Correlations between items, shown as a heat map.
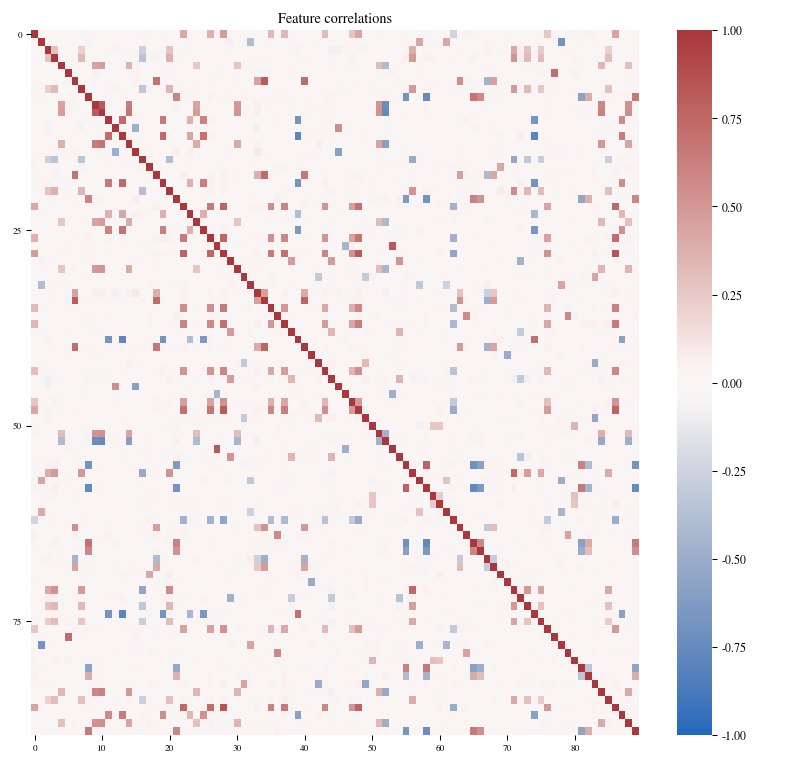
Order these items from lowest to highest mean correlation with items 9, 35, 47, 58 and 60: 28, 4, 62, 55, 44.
62, 44, 4, 55, 28
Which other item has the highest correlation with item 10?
9
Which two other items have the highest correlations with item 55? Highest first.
58, 81
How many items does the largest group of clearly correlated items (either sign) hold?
12
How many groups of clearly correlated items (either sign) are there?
16
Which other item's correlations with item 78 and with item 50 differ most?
1
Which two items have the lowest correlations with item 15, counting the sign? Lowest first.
45, 12
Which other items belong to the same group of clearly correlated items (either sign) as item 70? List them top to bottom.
41
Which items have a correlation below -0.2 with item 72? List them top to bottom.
29, 38, 44, 54
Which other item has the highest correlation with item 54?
29
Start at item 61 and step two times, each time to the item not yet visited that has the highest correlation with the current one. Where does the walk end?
57
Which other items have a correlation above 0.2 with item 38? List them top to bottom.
29, 44, 54
